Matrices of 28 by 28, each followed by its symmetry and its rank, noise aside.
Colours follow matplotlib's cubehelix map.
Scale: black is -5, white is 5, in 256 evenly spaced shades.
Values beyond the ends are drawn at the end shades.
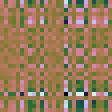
no symmetry, rank one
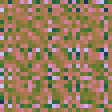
antisymmetric, rank two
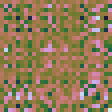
symmetric, rank three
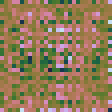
no symmetry, rank three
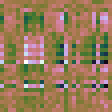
no symmetry, rank one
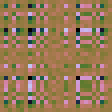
symmetric, rank one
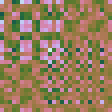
symmetric, rank two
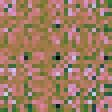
symmetric, rank three
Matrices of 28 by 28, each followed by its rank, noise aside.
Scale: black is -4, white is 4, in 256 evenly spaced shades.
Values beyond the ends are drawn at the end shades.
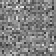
six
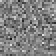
seven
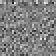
eight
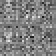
five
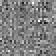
six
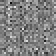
five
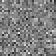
six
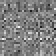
five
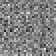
seven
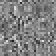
six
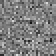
eight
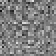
five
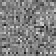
six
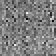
seven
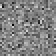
six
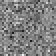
eight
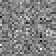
six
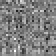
six
